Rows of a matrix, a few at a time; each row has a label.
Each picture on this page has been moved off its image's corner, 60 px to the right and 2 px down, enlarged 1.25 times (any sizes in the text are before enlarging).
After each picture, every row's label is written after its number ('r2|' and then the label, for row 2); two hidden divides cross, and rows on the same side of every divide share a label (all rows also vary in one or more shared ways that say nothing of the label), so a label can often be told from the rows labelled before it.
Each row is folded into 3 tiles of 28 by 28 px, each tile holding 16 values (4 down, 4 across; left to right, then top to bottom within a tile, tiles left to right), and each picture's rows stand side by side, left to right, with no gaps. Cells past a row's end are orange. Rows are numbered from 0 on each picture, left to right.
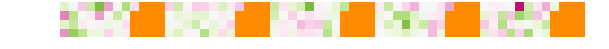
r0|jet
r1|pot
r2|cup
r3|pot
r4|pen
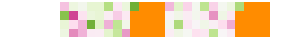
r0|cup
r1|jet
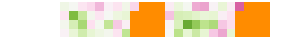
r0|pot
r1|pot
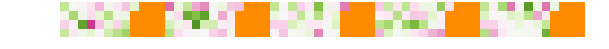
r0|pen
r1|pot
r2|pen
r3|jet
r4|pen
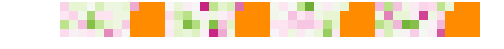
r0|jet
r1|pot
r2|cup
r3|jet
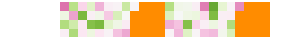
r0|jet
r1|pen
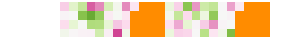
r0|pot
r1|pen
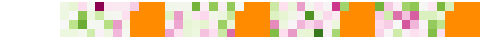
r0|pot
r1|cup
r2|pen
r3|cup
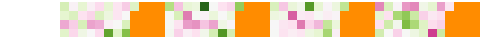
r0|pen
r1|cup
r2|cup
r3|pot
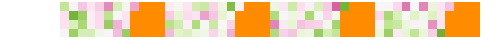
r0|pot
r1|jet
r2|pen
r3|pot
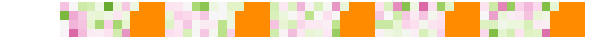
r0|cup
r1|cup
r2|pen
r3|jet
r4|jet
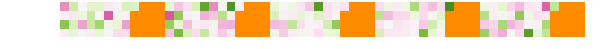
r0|jet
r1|jet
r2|pen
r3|cup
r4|pen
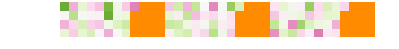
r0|pen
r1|jet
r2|jet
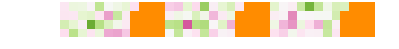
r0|jet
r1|jet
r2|cup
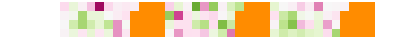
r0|pot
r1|cup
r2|pot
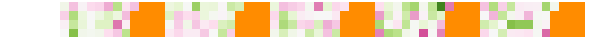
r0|pot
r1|cup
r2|pot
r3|jet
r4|jet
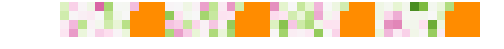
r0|pen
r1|pen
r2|jet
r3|cup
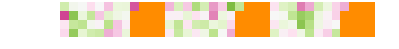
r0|pot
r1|jet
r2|pot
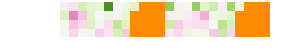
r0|cup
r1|cup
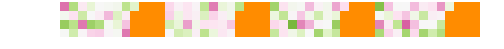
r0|jet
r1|jet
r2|pen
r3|pen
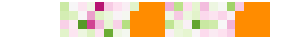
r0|pen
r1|jet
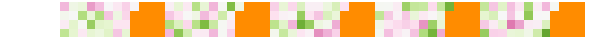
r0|pot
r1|jet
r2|jet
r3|cup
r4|pen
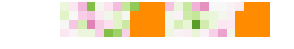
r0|cup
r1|pot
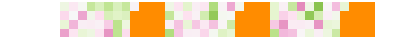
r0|cup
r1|pen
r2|pen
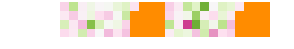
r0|jet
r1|jet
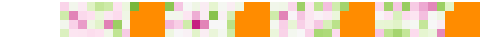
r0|cup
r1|pen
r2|cup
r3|jet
